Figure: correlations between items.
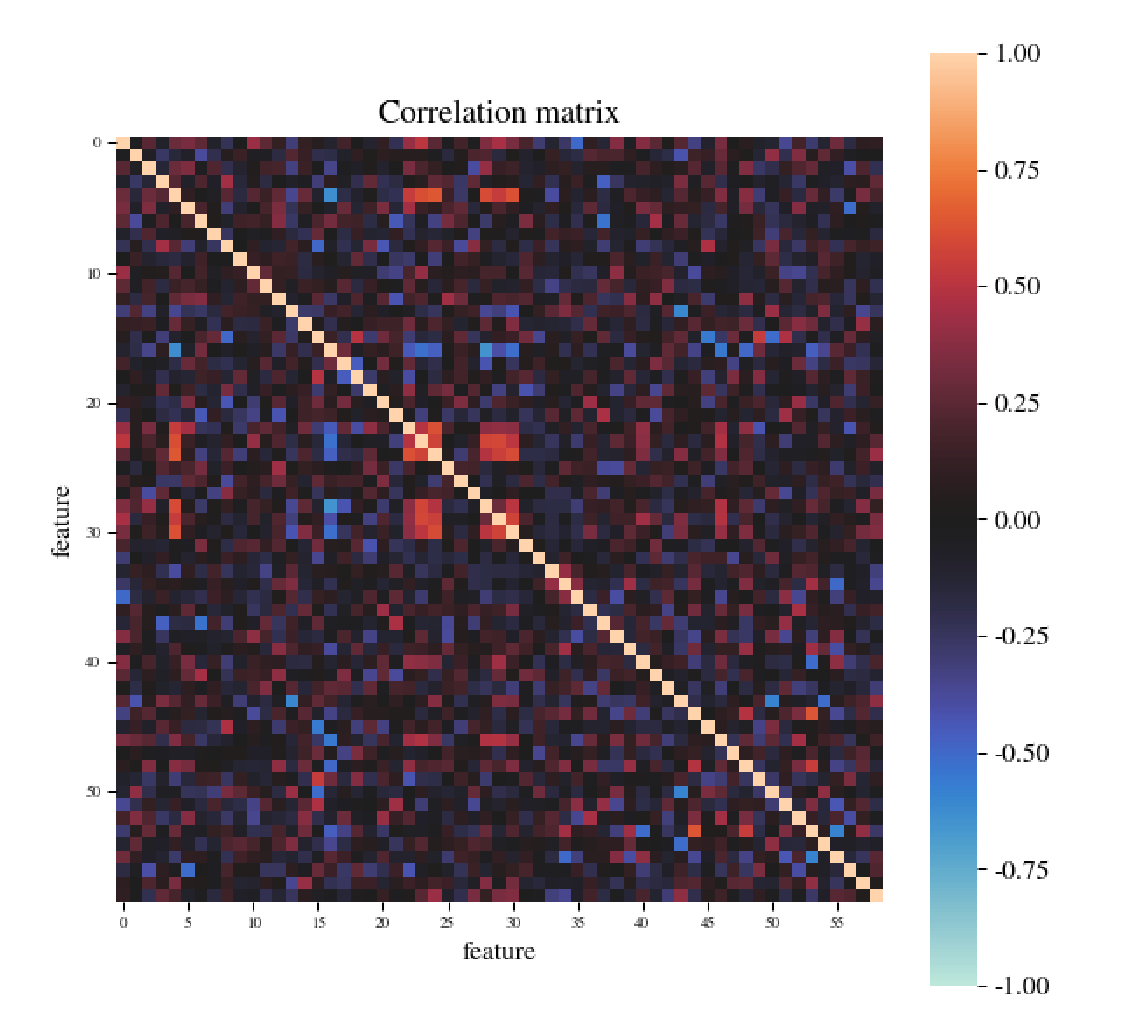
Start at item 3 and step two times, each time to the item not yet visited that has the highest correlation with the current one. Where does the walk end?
45
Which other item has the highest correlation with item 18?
15
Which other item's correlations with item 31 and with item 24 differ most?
22
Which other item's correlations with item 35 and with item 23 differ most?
0
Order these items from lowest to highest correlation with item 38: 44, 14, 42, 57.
44, 57, 14, 42
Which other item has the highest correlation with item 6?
41
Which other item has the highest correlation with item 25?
12
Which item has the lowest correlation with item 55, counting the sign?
53
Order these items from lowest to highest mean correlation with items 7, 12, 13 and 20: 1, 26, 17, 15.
1, 17, 15, 26
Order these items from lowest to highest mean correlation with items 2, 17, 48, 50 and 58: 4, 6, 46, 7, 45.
7, 6, 45, 4, 46
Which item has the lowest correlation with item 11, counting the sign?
33
